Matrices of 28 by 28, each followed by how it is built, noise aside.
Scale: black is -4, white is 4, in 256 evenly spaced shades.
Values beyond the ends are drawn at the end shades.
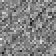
Hankel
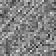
Hankel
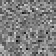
repeating columns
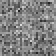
blocks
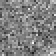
smooth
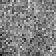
smooth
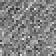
Hankel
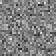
repeating columns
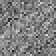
Hankel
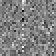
uneven columns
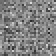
blocks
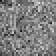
smooth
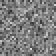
noise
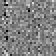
uneven columns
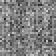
blocks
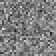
noise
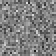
noise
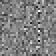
uneven columns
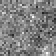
smooth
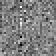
uneven columns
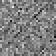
Hankel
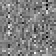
uneven columns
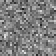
noise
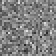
blocks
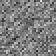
Hankel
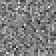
noise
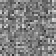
blocks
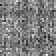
blocks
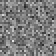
repeating columns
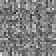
blocks
